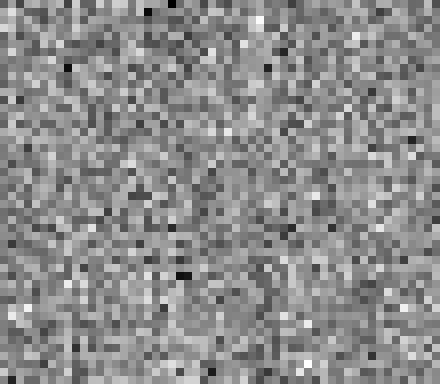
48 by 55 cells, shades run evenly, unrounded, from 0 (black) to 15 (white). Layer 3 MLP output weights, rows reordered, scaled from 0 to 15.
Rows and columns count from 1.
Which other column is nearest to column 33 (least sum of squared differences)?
32
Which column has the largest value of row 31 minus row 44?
10
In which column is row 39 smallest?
21
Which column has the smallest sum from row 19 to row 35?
2
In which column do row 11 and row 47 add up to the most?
40
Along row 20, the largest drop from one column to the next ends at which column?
53
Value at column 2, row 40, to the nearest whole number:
14
